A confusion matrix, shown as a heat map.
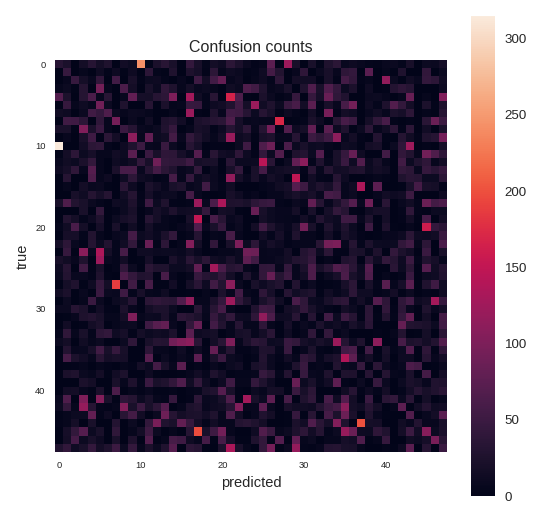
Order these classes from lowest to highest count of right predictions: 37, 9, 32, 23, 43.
32, 37, 43, 23, 9
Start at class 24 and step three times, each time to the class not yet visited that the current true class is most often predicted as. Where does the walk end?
35
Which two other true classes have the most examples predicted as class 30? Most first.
12, 20
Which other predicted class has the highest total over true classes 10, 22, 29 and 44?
0
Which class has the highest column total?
21
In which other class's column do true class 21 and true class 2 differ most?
40
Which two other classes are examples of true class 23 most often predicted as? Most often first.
5, 3
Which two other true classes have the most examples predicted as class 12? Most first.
44, 32
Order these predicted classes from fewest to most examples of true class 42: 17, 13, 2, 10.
2, 17, 10, 13
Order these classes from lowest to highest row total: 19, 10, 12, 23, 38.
38, 19, 23, 10, 12
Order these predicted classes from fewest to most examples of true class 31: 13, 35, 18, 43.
18, 13, 35, 43
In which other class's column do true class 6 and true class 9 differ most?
34
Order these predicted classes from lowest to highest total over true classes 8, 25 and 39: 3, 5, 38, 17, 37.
37, 5, 38, 17, 3
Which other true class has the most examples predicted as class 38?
17
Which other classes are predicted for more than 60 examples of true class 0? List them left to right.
10, 26, 28
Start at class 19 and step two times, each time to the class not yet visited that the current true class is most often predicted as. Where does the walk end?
20
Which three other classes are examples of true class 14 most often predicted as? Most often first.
29, 21, 4
